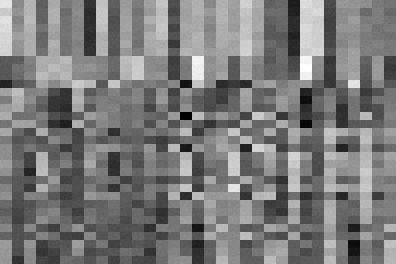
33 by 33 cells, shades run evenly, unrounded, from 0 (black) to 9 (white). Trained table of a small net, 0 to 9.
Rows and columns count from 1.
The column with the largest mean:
1
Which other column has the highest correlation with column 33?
28
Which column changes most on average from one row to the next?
16
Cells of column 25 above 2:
26
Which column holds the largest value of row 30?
21
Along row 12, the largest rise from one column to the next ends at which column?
7
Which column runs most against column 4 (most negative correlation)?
3
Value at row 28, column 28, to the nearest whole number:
6
